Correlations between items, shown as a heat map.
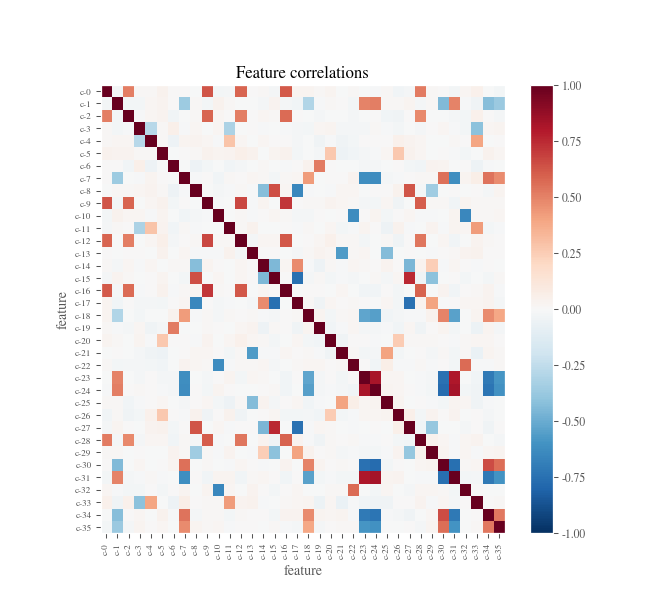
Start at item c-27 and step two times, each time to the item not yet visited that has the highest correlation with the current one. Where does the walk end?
c-8
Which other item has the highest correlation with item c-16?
c-9
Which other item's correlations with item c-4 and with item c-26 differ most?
c-33
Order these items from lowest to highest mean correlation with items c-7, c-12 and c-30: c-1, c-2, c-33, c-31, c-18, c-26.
c-31, c-1, c-26, c-33, c-2, c-18
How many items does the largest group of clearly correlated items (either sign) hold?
9
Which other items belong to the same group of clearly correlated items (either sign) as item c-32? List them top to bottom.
c-10, c-22
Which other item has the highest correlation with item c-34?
c-30
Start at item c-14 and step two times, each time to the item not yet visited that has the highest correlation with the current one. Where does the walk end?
c-29
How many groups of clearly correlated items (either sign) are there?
8
